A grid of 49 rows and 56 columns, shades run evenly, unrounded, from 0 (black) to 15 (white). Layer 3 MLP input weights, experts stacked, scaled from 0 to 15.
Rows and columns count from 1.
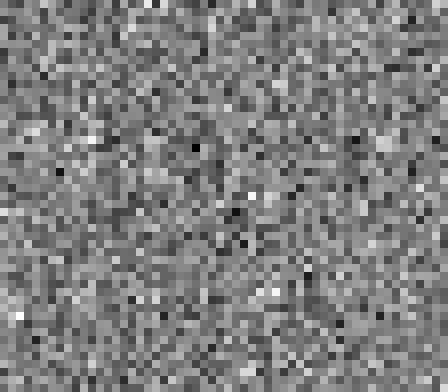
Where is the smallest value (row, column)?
19, 25
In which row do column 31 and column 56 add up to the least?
31
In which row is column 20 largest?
38
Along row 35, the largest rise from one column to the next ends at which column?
43
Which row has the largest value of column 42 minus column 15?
5
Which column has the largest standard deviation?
12
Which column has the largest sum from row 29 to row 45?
1
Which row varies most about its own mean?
18
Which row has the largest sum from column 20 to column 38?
37
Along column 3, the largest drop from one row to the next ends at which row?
41
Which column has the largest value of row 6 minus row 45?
45
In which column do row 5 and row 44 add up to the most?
42
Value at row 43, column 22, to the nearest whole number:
6
